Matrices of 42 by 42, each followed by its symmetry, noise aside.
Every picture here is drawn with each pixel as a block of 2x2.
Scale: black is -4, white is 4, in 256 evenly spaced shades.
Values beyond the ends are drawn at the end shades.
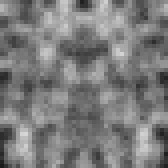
mirrored left to right.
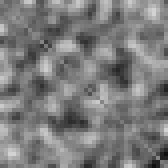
symmetric.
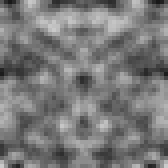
mirrored left to right.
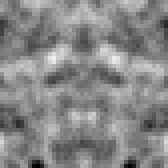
mirrored left to right.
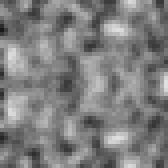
mirrored top to bottom.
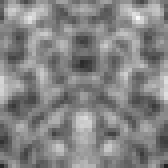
mirrored left to right.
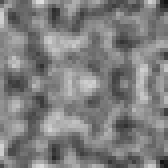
mirrored top to bottom.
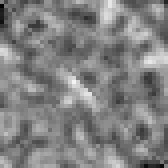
symmetric across the other diagonal.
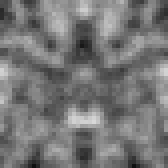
mirrored left to right.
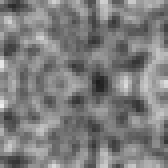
mirrored top to bottom.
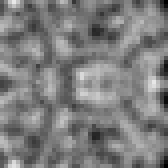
mirrored top to bottom.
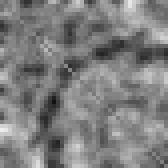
symmetric.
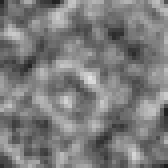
symmetric across the other diagonal.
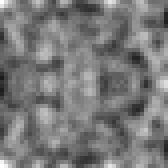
mirrored top to bottom.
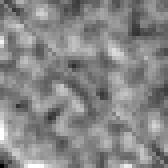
symmetric across the other diagonal.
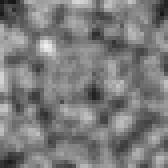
symmetric.
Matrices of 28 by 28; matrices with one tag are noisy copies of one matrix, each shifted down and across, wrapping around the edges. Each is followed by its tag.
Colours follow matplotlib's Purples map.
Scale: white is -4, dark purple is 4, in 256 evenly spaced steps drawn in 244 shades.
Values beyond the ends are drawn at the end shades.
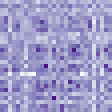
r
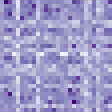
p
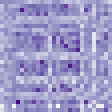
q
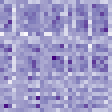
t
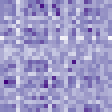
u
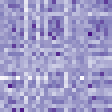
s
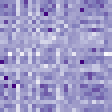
s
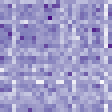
p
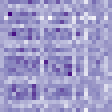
q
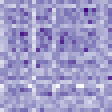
p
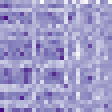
q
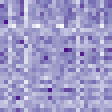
t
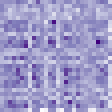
u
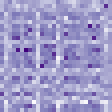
p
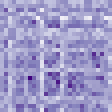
p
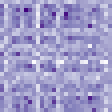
p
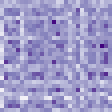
p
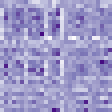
t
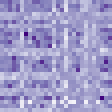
q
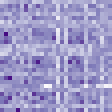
r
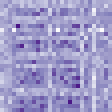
q
